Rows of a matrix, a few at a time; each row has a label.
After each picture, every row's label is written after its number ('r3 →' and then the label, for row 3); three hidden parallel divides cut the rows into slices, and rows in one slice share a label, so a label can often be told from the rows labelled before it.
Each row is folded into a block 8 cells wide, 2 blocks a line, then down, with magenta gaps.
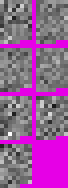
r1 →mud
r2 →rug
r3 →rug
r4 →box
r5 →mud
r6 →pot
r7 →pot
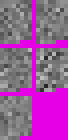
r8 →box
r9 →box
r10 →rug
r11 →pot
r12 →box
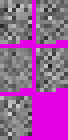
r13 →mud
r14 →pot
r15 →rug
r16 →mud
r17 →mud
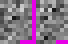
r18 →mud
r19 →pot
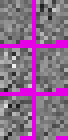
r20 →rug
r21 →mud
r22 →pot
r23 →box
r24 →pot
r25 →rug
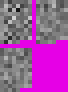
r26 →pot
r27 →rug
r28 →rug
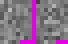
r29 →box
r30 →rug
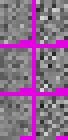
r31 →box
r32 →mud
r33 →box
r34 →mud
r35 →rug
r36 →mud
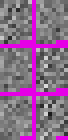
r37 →pot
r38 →rug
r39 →rug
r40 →mud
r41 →rug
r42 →mud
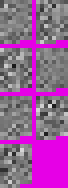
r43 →rug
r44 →mud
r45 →mud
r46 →box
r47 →rug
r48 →pot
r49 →mud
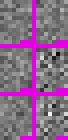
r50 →box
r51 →rug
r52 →box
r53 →pot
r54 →rug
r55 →pot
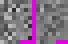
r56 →mud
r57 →rug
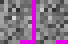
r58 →pot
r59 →pot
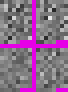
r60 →pot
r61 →pot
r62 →rug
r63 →rug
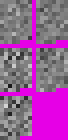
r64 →box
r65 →box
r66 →pot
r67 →box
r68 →pot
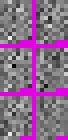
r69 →mud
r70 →mud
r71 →mud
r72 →pot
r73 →mud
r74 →box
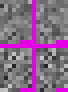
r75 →rug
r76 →rug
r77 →mud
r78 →pot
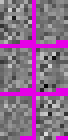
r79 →mud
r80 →box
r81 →box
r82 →pot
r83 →rug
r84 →mud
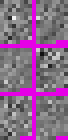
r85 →pot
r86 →rug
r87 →box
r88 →mud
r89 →pot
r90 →box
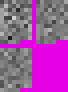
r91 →pot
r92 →rug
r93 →box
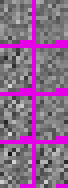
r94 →rug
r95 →box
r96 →mud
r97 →rug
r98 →mud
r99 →box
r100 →pot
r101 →mud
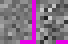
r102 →rug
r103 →pot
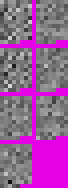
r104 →mud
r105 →rug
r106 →mud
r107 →box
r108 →rug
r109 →box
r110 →rug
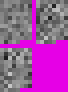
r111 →rug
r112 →mud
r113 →mud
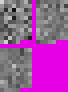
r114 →mud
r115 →rug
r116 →rug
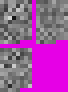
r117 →mud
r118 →rug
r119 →pot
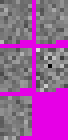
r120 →rug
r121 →box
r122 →box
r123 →mud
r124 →box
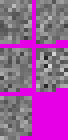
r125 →box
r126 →rug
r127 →rug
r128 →pot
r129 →box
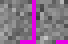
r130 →rug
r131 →box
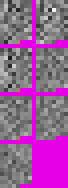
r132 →pot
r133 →mud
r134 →pot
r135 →rug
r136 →rug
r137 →box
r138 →box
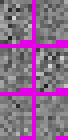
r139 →pot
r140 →rug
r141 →rug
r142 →pot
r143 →rug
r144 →rug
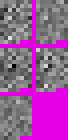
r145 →mud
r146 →box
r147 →mud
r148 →mud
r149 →rug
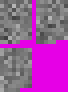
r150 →box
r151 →rug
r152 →box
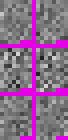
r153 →rug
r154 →box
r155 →pot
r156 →mud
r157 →rug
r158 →rug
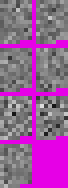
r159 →box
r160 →rug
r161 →rug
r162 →box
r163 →mud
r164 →pot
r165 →box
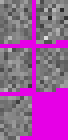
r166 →box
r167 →mud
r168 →box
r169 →rug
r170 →box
